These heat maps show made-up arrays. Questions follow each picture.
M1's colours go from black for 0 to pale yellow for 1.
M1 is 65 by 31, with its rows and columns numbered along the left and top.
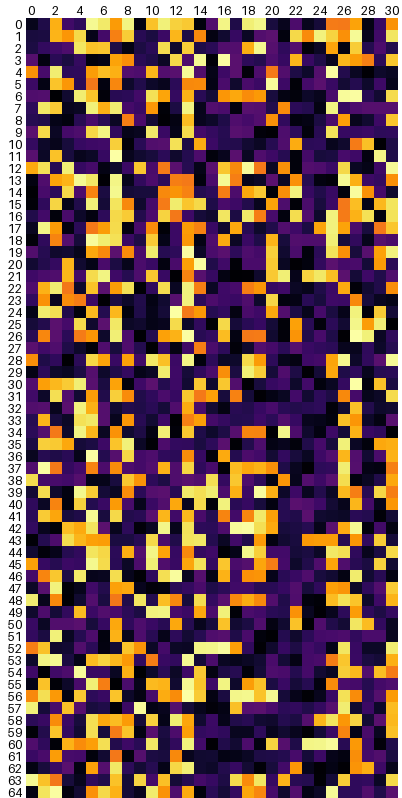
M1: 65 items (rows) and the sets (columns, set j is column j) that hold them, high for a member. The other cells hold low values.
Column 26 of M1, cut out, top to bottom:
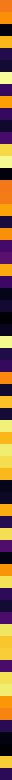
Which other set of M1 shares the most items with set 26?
30
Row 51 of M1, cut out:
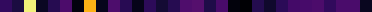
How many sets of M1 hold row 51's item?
2
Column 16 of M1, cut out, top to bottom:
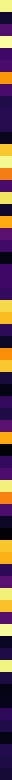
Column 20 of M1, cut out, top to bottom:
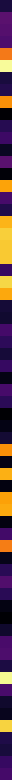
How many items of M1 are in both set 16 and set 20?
3
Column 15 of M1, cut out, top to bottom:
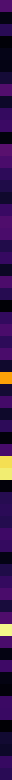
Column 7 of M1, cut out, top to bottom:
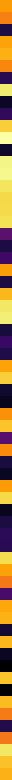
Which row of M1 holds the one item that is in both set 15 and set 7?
31
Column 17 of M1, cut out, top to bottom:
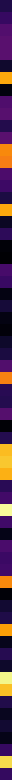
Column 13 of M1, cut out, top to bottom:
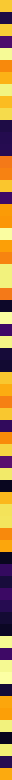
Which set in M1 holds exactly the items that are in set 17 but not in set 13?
9
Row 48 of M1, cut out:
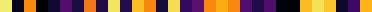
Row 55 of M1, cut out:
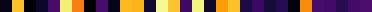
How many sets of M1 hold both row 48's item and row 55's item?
5
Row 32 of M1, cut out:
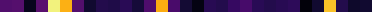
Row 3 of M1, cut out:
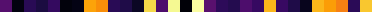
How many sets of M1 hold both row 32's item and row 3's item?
1
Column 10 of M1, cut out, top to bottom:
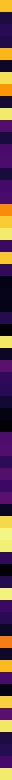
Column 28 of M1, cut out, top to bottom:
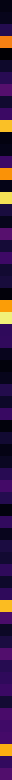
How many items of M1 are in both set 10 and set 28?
0
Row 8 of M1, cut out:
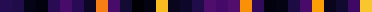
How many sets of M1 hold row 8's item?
5
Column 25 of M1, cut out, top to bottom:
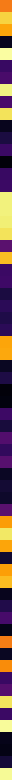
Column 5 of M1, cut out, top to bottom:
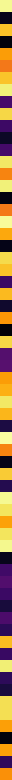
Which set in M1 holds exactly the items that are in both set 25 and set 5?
6
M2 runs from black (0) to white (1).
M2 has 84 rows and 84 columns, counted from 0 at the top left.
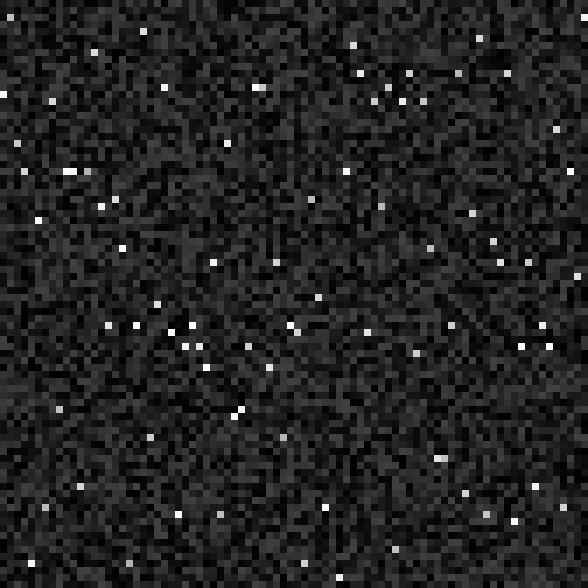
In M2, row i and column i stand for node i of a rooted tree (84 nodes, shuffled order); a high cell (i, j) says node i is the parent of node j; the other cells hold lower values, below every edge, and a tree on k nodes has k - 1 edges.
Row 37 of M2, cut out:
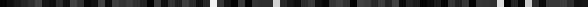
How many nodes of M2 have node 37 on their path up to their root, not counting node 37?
7
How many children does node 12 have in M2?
4
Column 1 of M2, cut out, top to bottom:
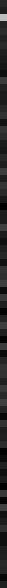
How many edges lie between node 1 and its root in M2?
8
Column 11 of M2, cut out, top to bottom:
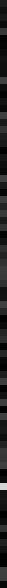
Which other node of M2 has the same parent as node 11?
76
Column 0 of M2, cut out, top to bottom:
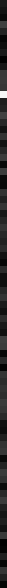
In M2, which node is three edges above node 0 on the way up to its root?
14
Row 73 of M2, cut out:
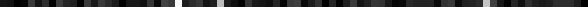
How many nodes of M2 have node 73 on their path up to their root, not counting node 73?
7
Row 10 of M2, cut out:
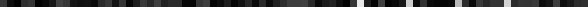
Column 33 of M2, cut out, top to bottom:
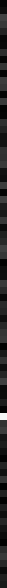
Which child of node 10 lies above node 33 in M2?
72
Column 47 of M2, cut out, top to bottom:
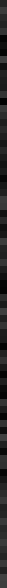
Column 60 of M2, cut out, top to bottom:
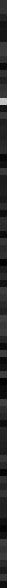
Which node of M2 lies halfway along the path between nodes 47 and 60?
29
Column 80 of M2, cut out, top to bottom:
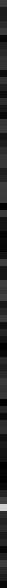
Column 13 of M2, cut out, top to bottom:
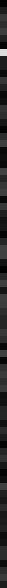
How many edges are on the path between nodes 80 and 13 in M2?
9
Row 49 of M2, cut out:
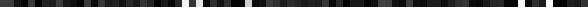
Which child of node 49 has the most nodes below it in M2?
74
